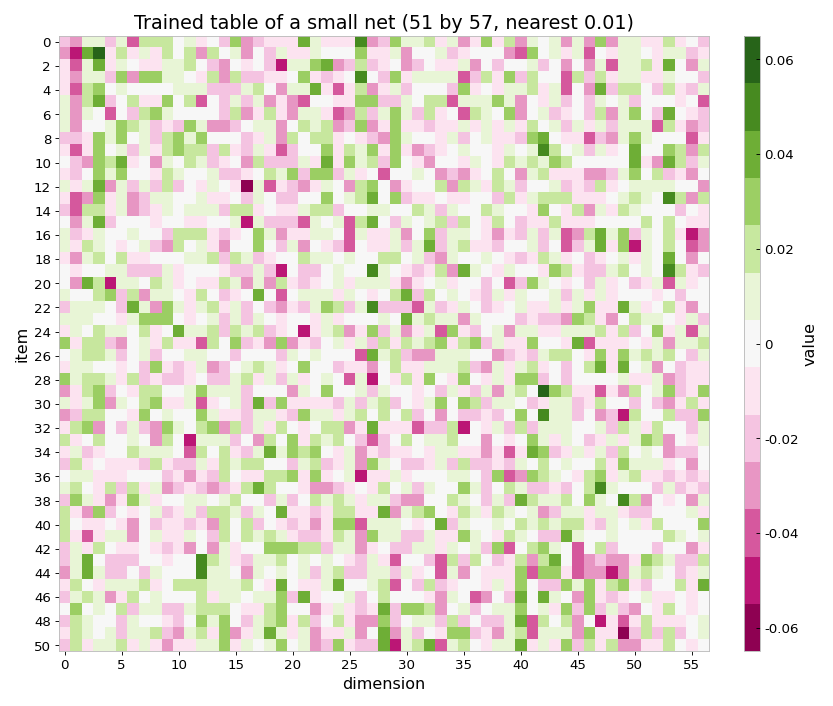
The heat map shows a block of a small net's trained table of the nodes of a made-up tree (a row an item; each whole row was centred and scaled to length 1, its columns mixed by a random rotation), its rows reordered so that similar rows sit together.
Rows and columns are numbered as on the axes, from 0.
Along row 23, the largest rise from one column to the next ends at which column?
45
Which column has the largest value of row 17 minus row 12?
16
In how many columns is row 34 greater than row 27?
23
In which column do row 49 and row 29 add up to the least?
49
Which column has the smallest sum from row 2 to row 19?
1
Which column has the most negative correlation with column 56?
47
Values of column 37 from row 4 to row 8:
0 0.01 0.01 0.01 0.01
